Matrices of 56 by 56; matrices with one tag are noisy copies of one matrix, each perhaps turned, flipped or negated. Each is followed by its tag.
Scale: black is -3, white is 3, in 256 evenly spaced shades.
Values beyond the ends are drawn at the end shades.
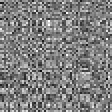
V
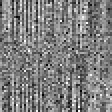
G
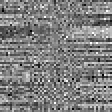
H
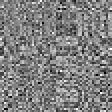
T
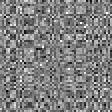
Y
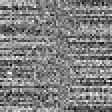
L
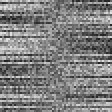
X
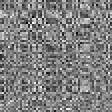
V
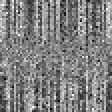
L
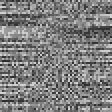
H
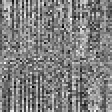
G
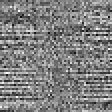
G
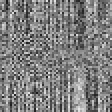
H
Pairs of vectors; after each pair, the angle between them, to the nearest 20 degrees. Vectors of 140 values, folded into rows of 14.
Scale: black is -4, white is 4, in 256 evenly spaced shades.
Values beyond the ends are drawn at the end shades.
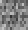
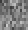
100 degrees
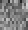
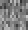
60 degrees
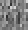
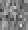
60 degrees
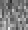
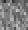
100 degrees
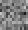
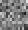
20 degrees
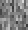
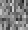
160 degrees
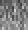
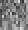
100 degrees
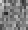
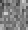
160 degrees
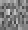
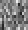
60 degrees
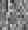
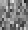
140 degrees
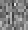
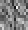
60 degrees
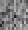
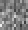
160 degrees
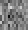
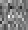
160 degrees
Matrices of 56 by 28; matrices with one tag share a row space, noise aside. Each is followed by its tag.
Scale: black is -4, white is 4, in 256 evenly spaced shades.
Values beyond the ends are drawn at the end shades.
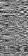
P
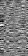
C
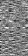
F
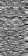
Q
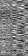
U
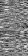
P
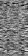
Q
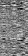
U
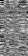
C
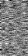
F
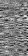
P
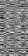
C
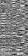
U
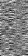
F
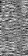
F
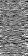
Q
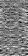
Q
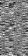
F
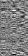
U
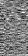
C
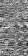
P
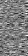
Q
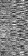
U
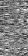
P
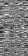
P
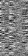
F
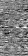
P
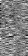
F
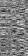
U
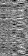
U
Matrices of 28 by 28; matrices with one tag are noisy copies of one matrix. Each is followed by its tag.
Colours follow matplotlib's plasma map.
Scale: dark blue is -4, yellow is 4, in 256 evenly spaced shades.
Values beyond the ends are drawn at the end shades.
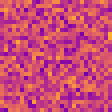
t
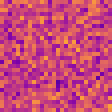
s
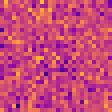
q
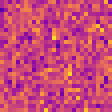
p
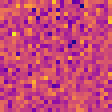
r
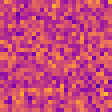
r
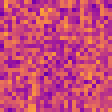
q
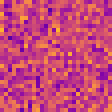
s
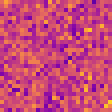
q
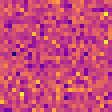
t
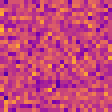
s
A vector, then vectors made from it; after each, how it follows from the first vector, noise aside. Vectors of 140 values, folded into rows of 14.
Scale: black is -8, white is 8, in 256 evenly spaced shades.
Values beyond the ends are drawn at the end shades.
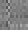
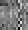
reversed, negated, scaled up.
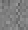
wrapped around, negated, shrunk.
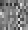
reversed, negated, scaled up.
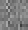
negated.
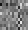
reversed, negated, scaled up.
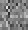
negated, scaled up.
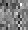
reversed, negated, scaled up.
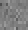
wrapped around, negated, partly zeroed.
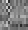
negated, scaled up.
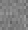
wrapped around, negated, shrunk.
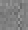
reversed, shrunk.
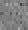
reversed, partly zeroed.
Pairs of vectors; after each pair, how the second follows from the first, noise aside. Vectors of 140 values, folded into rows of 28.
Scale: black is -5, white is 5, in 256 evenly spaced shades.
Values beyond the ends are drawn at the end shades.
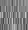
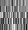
scaled up.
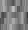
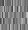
sign-scrambled.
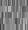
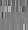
partly zeroed.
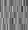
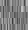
sign-scrambled.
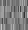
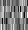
scaled up.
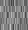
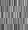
reversed.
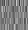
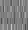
reversed, partly zeroed.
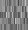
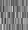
reversed.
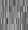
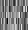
scaled up.
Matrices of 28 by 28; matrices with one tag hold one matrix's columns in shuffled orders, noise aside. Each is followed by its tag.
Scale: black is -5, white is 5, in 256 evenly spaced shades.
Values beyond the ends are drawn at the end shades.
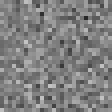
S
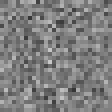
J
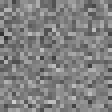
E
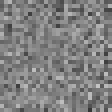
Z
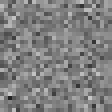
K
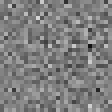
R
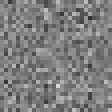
S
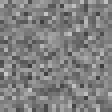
K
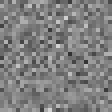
R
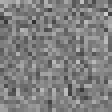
J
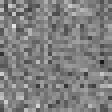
Z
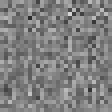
J
